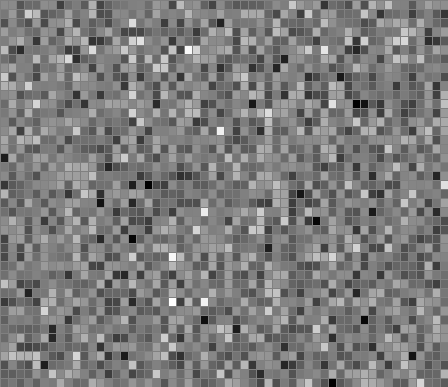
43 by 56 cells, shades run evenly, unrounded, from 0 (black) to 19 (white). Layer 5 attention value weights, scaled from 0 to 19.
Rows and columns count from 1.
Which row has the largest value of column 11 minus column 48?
22
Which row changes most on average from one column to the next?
15
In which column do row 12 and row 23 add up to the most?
56
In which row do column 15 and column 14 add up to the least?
19
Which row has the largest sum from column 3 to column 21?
7
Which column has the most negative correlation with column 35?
21
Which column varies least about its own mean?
8
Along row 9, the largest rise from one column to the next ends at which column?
24
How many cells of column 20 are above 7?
34
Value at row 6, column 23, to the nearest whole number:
5
